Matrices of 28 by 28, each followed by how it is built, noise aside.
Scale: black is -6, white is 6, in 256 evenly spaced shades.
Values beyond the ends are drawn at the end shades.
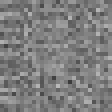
blocks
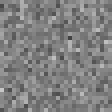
noise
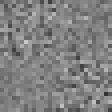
block diagonal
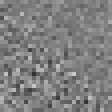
lower triangular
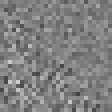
lower triangular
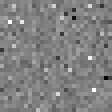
sparse
